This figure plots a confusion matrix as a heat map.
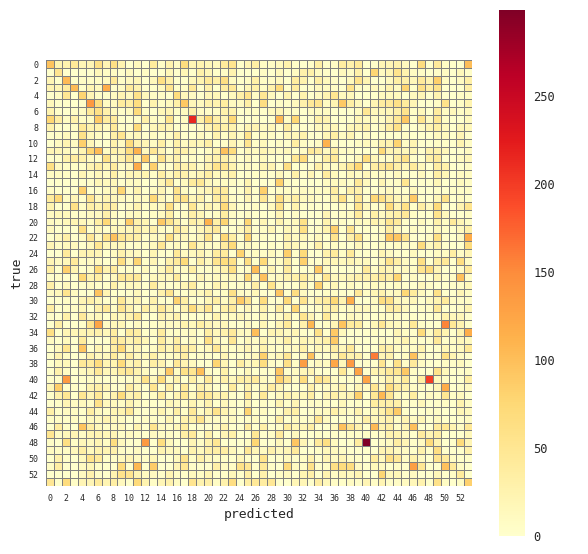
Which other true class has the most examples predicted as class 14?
20
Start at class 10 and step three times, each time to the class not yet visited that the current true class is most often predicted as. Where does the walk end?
4
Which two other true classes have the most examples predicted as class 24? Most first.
30, 51
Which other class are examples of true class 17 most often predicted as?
46
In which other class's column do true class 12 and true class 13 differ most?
11
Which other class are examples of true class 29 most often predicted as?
6
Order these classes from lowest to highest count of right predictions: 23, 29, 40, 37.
37, 23, 29, 40
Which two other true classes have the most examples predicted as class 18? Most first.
7, 31
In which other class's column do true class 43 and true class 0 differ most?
53
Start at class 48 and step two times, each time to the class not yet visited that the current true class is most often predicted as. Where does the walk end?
2
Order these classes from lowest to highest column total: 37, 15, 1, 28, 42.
28, 1, 37, 15, 42
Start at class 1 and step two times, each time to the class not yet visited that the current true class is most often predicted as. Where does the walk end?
50
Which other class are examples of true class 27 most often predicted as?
52
